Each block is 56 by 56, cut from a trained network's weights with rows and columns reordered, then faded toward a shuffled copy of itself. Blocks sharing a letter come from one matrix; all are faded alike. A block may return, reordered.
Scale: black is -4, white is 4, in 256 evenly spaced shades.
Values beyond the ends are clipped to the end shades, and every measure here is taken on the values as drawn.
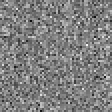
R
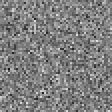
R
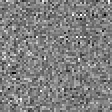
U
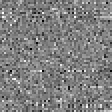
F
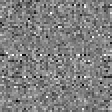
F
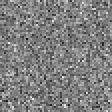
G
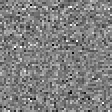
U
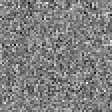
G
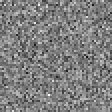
R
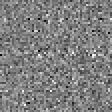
U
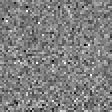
U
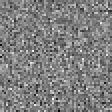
G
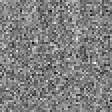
R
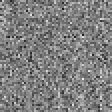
R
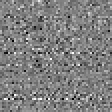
F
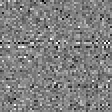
F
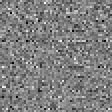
F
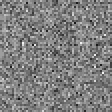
R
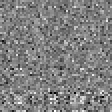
F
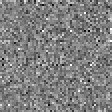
U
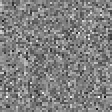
G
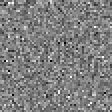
U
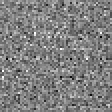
U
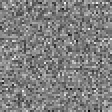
G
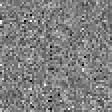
U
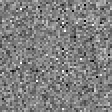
U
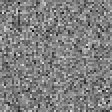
R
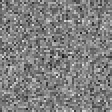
R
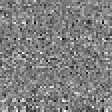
F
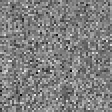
G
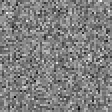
R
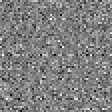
F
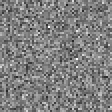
R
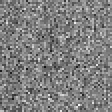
R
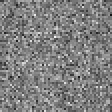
G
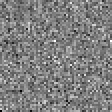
G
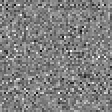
F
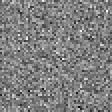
G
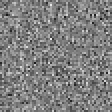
G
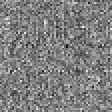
R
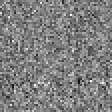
G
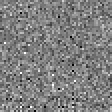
U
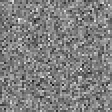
R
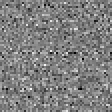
F
